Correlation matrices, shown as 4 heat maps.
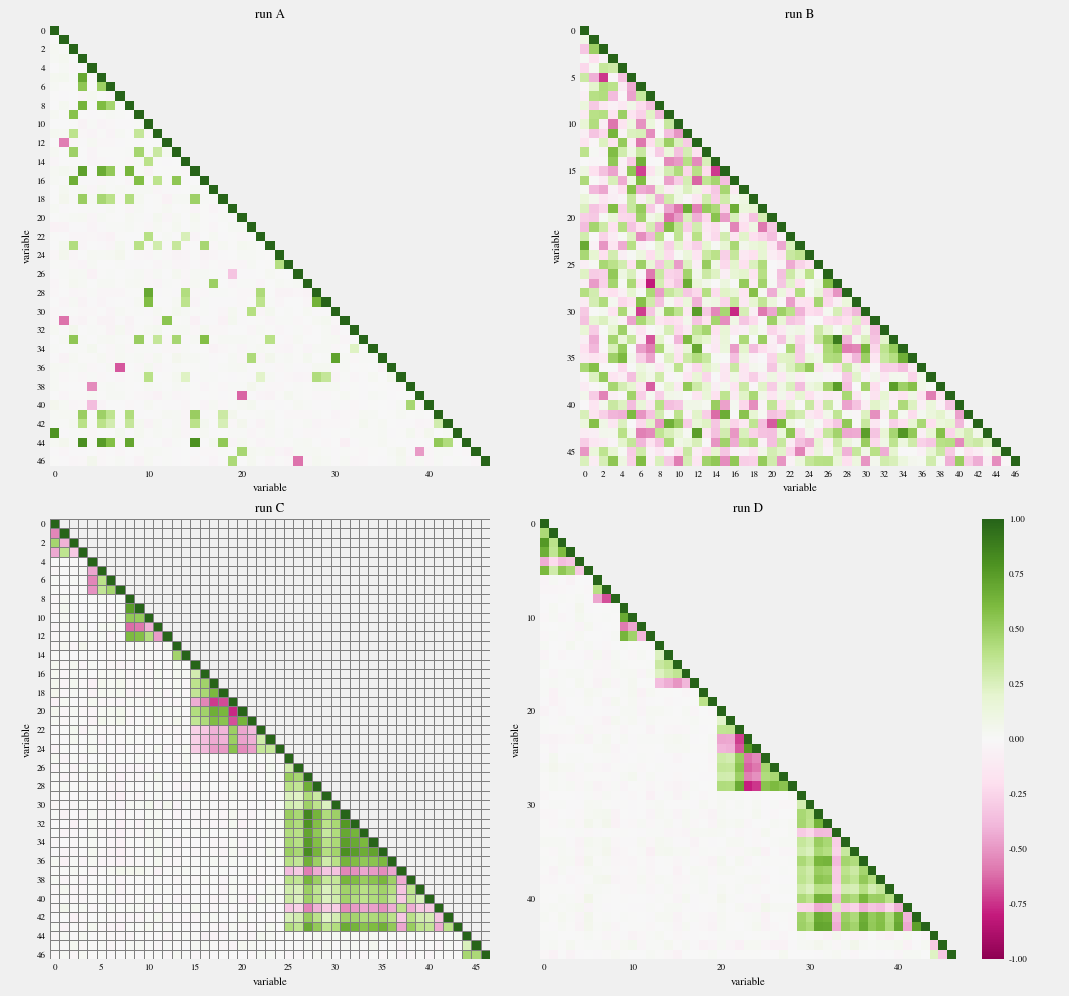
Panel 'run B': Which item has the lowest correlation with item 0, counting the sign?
45
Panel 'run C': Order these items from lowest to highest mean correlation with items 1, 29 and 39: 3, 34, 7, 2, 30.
2, 7, 3, 30, 34
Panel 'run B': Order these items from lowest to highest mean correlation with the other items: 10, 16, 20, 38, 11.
20, 10, 16, 11, 38
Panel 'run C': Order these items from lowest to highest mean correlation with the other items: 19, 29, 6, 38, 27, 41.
41, 19, 6, 29, 38, 27
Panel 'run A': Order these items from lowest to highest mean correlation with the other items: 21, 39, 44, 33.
39, 21, 33, 44
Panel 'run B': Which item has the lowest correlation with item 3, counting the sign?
10
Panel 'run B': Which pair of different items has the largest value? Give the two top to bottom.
27, 33
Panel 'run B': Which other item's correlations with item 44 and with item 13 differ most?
46
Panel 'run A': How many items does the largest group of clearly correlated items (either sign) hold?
9
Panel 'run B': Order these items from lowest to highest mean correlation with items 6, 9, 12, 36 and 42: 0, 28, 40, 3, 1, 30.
40, 3, 0, 30, 28, 1
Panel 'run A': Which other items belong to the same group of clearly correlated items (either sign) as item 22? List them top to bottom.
10, 14, 28, 29, 37
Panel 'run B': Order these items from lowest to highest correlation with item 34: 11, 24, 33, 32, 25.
25, 24, 11, 32, 33
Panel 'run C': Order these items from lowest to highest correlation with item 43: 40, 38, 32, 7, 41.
41, 7, 40, 38, 32
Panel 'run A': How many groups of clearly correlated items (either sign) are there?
13
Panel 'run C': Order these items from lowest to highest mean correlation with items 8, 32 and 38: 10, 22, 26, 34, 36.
22, 10, 26, 36, 34
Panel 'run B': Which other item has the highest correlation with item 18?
28
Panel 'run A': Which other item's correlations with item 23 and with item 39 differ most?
20
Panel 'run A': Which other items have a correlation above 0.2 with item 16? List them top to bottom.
2, 9, 11, 13, 23, 33
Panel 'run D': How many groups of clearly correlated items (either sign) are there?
8
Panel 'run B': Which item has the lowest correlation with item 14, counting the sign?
15
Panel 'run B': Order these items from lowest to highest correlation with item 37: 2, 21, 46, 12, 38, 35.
35, 21, 38, 12, 46, 2
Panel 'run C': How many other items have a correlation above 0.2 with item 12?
3
